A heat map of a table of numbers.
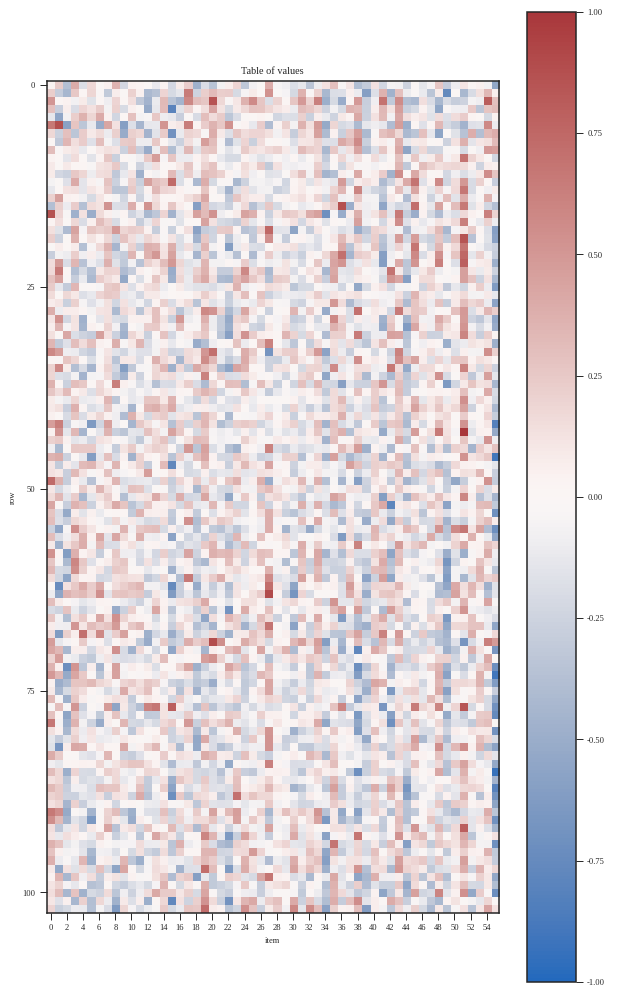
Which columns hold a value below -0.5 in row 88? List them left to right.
15, 44, 55
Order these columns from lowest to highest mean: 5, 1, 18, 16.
18, 5, 16, 1
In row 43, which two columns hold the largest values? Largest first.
51, 48
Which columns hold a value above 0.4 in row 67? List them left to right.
3, 8, 27
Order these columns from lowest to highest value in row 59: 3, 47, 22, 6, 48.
47, 6, 48, 22, 3
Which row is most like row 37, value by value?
66
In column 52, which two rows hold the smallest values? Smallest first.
100, 45
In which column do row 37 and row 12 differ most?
36
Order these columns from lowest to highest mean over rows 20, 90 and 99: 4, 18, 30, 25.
4, 25, 18, 30
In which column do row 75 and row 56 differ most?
42
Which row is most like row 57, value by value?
7
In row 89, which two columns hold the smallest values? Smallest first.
55, 2
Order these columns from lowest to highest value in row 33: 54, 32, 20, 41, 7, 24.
41, 7, 32, 24, 54, 20
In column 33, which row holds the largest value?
2
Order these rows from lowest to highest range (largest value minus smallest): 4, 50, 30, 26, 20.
26, 50, 4, 30, 20
